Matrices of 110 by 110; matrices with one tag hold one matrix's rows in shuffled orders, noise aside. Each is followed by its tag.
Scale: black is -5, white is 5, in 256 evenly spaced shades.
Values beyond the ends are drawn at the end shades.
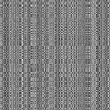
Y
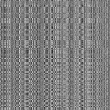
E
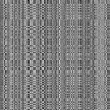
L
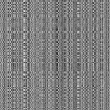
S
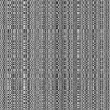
S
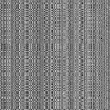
E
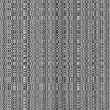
S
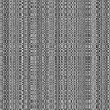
Y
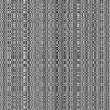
S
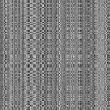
L
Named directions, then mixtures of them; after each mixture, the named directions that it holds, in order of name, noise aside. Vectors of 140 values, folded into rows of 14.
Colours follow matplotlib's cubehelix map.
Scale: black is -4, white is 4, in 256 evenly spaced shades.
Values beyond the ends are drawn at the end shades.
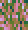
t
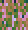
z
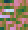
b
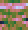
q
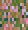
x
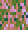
x.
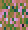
x.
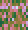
q, x.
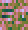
b, z.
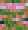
q.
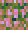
q, z.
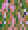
t, x, z.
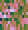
b, x.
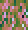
x, z.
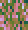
t.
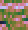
q.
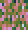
t, x, z.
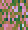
t, x.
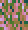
t.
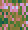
q, x.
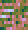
b, z.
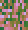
b, t.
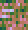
b, z.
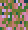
b, t, z.
